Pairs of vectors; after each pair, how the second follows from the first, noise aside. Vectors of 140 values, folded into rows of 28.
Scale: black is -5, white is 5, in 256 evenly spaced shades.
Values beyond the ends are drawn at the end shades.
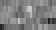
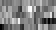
scaled up.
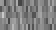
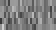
wrapped around.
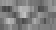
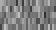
shuffled.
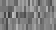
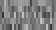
shuffled.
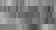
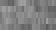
reversed, negated, shrunk.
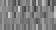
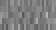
reversed, shrunk.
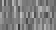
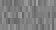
reversed, negated, shrunk.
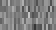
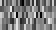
wrapped around, scaled up.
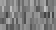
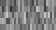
negated.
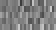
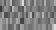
wrapped around.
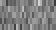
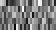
scaled up.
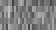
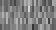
wrapped around.
